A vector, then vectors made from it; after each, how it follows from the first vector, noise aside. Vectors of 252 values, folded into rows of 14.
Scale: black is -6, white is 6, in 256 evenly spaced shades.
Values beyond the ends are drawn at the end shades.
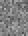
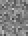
wrapped around, negated.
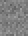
reversed, negated, shrunk.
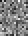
reversed, negated, scaled up.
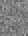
negated, shrunk.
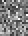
reversed, negated, scaled up.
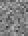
sign-scrambled.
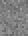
reversed, negated, shrunk.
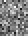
reversed, scaled up.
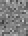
wrapped around, negated.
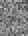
copied.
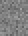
reversed, negated, shrunk.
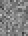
sign-scrambled.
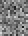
reversed, negated, scaled up.
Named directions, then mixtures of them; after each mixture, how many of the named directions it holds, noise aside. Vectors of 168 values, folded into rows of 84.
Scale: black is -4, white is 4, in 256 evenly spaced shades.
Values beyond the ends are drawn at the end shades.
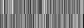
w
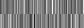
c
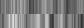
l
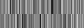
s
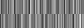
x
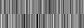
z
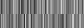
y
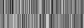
three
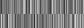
three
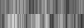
one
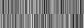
three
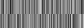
four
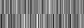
one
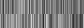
three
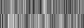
four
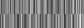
two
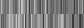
two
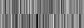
three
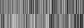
four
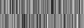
two
